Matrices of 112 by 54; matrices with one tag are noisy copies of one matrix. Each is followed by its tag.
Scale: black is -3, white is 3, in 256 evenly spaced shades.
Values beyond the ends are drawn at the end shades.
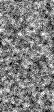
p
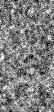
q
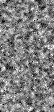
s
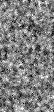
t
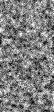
p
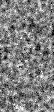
t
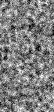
t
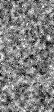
q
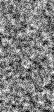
p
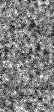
t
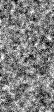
q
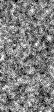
q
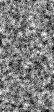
p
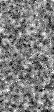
p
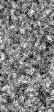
q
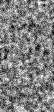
t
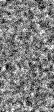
s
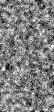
s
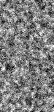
s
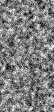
s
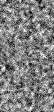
s
